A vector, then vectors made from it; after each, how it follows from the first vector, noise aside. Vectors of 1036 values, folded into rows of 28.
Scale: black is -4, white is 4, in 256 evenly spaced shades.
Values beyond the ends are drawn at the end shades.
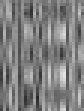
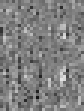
partly zeroed.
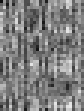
wrapped around.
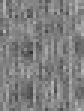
wrapped around, negated, shrunk.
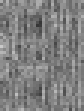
wrapped around, negated, shrunk.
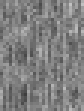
wrapped around, negated, shrunk.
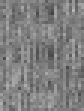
wrapped around, negated, shrunk.
